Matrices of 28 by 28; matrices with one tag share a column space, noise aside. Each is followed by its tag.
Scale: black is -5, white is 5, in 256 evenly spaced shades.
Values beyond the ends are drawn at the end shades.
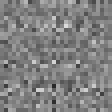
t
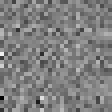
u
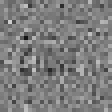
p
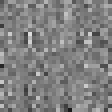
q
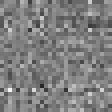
t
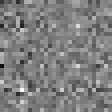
t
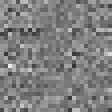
u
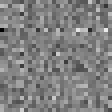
u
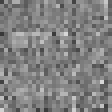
q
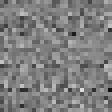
t
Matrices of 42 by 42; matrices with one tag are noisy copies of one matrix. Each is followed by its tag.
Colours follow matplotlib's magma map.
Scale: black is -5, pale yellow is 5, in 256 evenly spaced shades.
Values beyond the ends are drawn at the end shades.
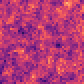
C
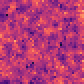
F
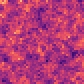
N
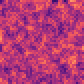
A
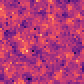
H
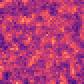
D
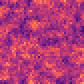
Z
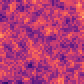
F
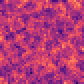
A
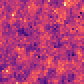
C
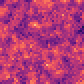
Z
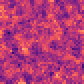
H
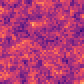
Z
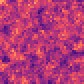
N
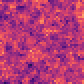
F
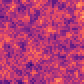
F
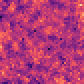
F
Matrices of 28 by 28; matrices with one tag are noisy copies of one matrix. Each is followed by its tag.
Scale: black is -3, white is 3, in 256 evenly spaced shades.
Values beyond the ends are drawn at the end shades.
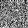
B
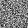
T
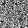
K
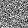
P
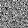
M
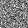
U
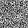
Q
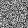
P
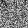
B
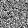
U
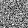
T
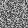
U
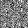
K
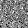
K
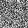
B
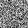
M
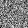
K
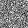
Q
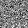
K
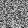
K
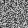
K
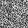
Q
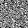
K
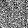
B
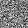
P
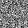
K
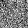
B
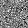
U
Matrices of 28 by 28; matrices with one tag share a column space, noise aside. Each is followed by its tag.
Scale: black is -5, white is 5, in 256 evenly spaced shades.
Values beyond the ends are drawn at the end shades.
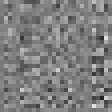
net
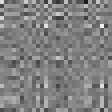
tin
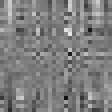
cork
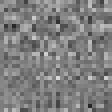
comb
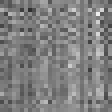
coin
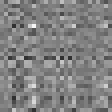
tin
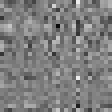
comb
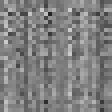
coin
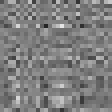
tin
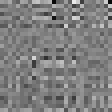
tin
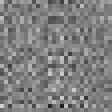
net
